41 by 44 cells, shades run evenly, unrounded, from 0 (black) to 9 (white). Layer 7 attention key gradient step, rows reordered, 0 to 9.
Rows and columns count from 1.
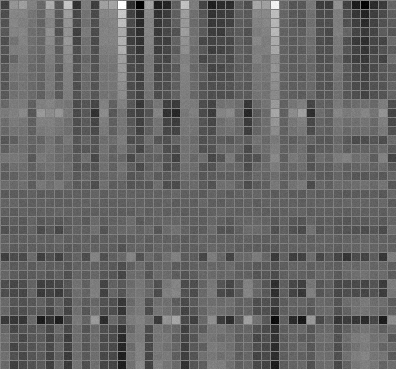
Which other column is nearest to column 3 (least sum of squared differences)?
12
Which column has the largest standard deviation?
31
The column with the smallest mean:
16
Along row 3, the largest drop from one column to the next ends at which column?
15
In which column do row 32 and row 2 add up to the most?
14
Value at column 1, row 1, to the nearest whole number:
2
